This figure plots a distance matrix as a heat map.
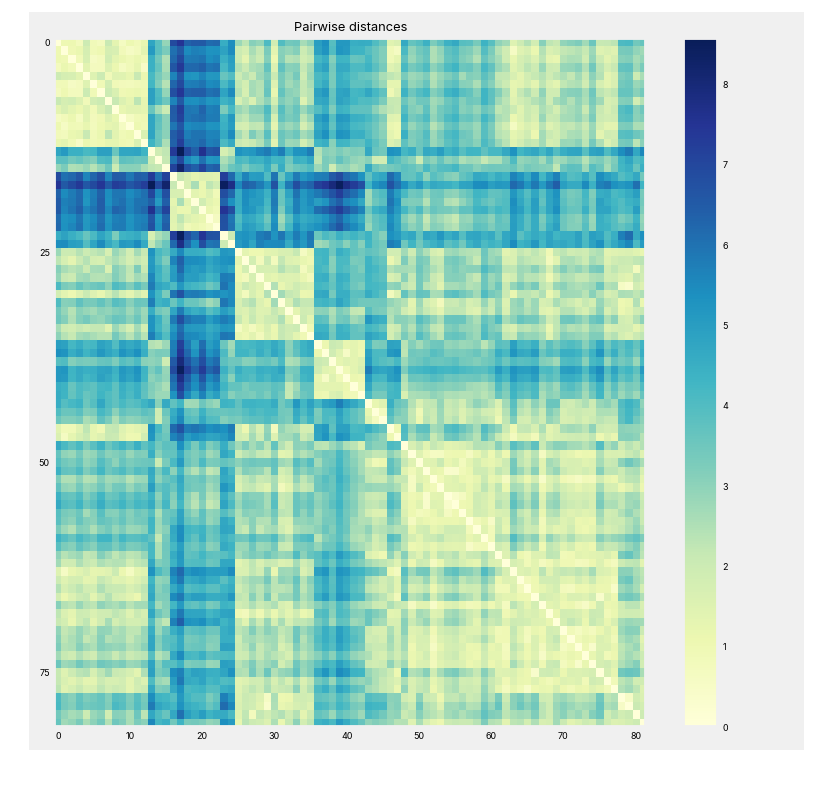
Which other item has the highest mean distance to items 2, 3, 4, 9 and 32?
17
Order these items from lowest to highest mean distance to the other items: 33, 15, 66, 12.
66, 12, 33, 15
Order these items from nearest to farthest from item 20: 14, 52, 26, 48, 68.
52, 48, 68, 26, 14
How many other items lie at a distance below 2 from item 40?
6
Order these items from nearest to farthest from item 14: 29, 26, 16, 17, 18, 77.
77, 26, 29, 18, 16, 17
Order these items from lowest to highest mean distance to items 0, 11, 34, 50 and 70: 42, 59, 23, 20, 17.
59, 42, 23, 20, 17
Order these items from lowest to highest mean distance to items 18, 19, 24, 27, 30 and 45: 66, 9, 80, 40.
80, 66, 9, 40
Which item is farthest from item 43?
39
